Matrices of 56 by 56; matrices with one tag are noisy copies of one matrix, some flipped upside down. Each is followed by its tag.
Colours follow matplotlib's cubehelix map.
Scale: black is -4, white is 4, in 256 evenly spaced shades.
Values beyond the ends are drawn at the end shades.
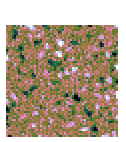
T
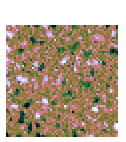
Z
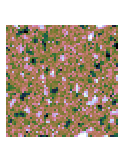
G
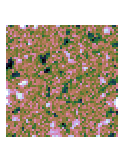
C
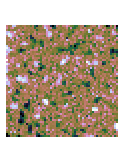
Z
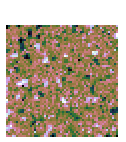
Z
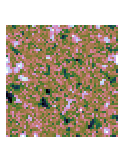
C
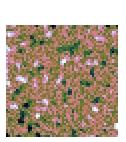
Z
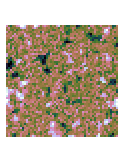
C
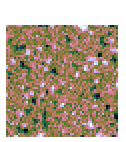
G
